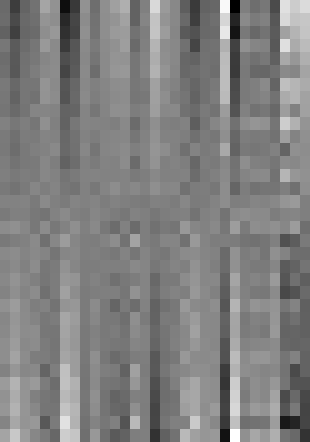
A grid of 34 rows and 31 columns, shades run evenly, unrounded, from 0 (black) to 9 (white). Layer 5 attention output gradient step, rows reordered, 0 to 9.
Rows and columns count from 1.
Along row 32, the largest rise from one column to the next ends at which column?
24
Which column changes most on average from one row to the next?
29
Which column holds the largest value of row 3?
23
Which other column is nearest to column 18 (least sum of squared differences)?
11
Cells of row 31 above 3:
27
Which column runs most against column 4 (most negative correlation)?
30
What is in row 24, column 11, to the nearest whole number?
4
